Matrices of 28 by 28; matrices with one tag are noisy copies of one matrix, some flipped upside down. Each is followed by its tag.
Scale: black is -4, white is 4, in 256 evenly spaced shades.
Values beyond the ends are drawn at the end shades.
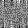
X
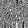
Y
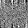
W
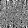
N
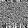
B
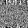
B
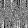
X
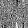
Y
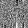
Y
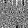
Y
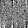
W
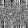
X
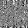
N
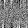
X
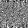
N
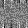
X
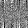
X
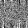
X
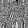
Y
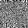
N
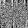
W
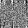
W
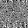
N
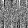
X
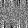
X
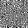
N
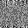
N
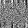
W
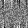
X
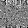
B
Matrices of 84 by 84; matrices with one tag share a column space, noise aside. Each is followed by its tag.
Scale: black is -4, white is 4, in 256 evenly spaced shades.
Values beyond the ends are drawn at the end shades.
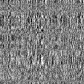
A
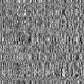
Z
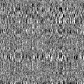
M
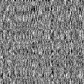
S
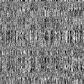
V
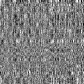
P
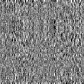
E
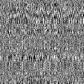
M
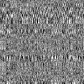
M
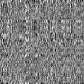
E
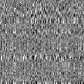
M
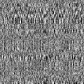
M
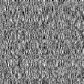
S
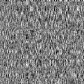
S
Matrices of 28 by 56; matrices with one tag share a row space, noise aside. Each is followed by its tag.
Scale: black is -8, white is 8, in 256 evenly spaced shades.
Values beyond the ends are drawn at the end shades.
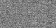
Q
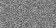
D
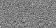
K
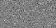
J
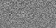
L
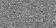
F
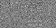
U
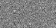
J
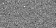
K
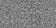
U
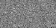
J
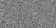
D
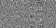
U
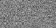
Q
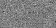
Q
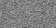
F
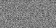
K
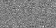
J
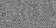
D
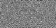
U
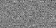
J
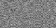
F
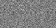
L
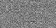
U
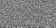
Q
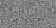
J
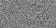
U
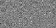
D
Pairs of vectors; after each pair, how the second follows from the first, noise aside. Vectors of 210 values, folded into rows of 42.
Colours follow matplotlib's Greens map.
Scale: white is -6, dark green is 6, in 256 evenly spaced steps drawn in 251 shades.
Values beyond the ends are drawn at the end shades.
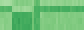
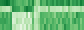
negated, scaled up.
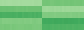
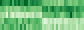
negated, scaled up.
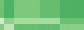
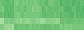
shrunk.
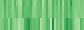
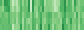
reversed, negated.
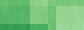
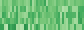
sign-scrambled.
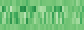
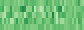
sign-scrambled.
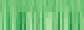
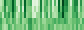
reversed, scaled up.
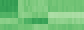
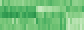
reversed, negated.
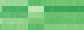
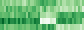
reversed, scaled up.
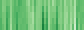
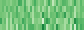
sign-scrambled.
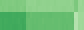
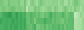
copied.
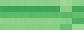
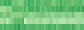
reversed, negated.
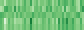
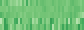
reversed, negated, partly zeroed.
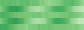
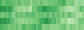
reversed, negated.
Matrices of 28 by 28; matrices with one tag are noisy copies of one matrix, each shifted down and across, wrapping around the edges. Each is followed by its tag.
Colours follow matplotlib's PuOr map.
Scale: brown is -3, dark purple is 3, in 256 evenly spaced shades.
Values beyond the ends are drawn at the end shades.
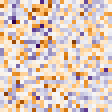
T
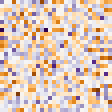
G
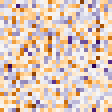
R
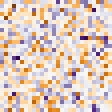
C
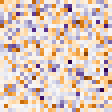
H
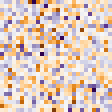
R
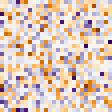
H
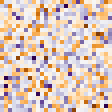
G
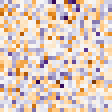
C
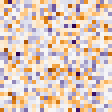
H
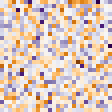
G
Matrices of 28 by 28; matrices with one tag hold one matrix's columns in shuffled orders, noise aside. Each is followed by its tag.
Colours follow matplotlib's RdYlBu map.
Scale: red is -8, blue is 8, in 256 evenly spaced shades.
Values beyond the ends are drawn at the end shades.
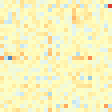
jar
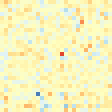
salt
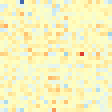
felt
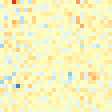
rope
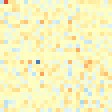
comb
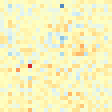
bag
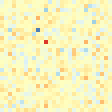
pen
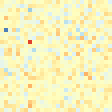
pen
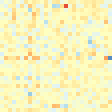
jar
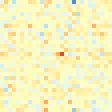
felt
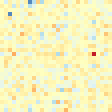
felt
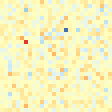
pen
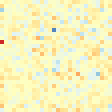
pen
